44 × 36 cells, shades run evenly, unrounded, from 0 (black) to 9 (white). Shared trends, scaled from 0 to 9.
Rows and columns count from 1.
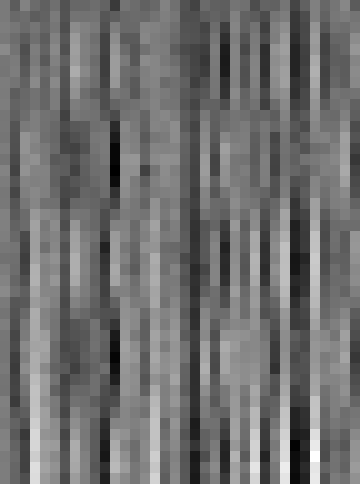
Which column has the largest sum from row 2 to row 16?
32
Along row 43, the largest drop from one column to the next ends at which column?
30
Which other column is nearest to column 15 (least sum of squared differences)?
9
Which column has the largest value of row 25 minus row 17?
12
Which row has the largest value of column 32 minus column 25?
42
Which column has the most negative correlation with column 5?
20
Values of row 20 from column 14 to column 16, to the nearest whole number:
4 4 5
